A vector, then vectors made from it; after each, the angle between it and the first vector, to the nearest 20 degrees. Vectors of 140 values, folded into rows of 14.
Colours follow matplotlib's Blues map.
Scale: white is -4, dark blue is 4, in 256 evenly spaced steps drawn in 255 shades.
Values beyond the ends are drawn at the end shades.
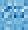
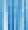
80 degrees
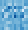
20 degrees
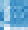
100 degrees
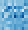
20 degrees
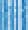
80 degrees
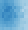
80 degrees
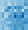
40 degrees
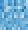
140 degrees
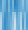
100 degrees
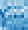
40 degrees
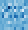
20 degrees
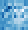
40 degrees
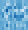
40 degrees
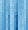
80 degrees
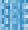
80 degrees
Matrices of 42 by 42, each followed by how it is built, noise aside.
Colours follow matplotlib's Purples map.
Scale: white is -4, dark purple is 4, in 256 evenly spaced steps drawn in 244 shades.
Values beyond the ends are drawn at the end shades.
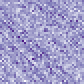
Toeplitz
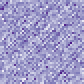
Hankel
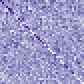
diagonal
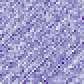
Hankel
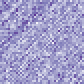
Hankel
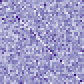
diagonal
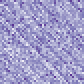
Toeplitz
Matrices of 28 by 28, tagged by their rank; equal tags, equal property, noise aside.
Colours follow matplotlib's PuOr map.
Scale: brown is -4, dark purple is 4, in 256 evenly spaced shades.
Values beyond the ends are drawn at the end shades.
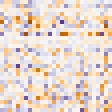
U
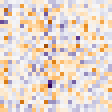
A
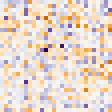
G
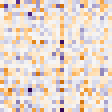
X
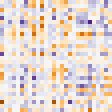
X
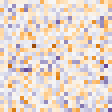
G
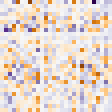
U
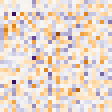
G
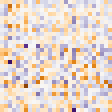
A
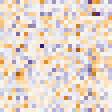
A
